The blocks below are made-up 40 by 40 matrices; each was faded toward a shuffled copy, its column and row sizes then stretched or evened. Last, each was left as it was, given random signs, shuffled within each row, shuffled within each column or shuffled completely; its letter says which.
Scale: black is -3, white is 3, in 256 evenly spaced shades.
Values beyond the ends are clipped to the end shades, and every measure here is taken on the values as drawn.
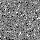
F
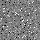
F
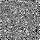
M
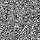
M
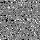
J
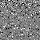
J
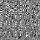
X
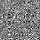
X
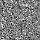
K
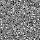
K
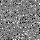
J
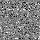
J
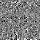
M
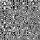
X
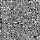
M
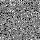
J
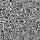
M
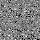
J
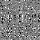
X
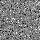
F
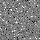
F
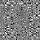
X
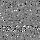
J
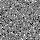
F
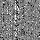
K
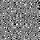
X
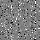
K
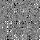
X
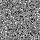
F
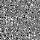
M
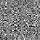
X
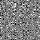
M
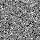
F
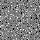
K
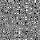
M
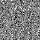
K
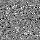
J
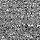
J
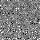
J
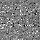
J
